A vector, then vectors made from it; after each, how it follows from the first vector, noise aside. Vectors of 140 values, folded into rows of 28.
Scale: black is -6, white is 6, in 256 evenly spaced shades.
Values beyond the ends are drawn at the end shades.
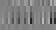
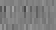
reversed, shrunk.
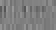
reversed, shrunk.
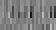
wrapped around.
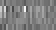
reversed, negated.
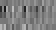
reversed.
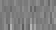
wrapped around, negated, shrunk.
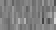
negated, partly zeroed.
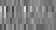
reversed, negated.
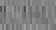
reversed, shrunk.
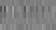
reversed, shrunk.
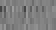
reversed, shrunk.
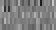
wrapped around.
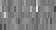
wrapped around, negated, partly zeroed.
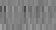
reversed, shrunk.
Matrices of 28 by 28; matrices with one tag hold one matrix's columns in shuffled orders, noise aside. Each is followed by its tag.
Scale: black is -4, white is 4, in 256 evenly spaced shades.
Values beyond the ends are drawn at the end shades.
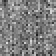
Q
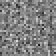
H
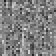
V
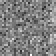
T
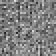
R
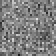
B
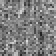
Q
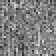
V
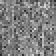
V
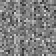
T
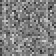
T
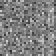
T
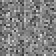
T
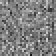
B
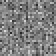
R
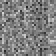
T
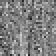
V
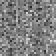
T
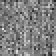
V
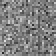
H
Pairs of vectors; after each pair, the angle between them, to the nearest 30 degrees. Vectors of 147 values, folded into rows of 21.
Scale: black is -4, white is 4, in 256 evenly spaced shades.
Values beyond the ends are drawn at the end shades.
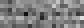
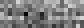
30 degrees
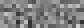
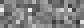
120 degrees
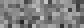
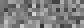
90 degrees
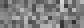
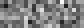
30 degrees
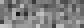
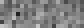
30 degrees
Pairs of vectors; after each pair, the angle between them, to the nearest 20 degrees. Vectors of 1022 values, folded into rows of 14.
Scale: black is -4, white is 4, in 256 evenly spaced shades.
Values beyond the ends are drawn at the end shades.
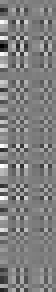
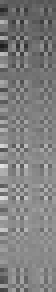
40 degrees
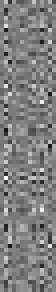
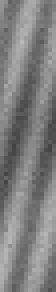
80 degrees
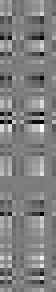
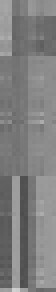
100 degrees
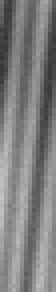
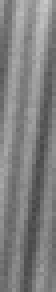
60 degrees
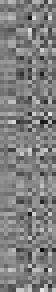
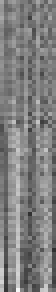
60 degrees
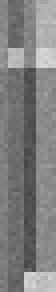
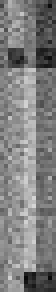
160 degrees
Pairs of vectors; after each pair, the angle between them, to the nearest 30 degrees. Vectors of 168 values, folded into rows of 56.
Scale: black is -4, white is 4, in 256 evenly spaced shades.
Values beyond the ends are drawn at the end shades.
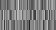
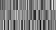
60 degrees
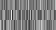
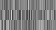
30 degrees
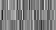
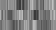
60 degrees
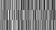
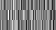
30 degrees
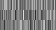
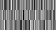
150 degrees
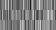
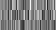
120 degrees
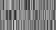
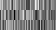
60 degrees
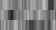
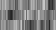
30 degrees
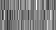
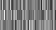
90 degrees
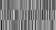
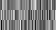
30 degrees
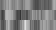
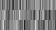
120 degrees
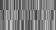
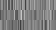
90 degrees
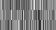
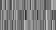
90 degrees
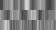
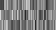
60 degrees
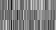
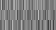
60 degrees
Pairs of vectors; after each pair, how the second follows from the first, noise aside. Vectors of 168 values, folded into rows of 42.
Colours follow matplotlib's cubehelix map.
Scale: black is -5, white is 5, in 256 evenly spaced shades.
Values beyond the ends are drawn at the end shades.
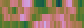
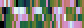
wrapped around, negated, scaled up.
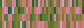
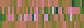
wrapped around, partly zeroed.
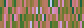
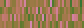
shrunk.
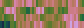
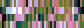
wrapped around, negated, scaled up.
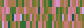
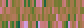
wrapped around, partly zeroed.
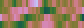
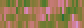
wrapped around, negated, shrunk.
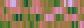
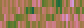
wrapped around, negated, shrunk.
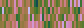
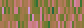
shrunk.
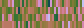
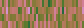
wrapped around, negated, shrunk.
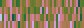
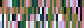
scaled up.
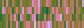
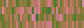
shrunk.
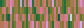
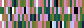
reversed, scaled up.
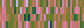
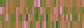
wrapped around, negated, shrunk.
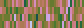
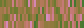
shrunk.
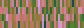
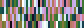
reversed, scaled up.
